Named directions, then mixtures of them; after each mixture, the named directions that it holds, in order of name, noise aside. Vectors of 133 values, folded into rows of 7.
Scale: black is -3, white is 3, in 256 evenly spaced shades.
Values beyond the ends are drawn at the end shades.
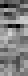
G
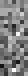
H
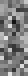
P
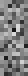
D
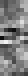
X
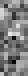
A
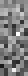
H.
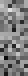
D, H, P.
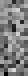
D, H.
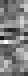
X.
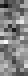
G, X.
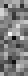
A.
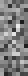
D.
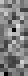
A, D, H.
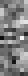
A, X.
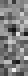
H, X.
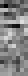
G.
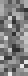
P.
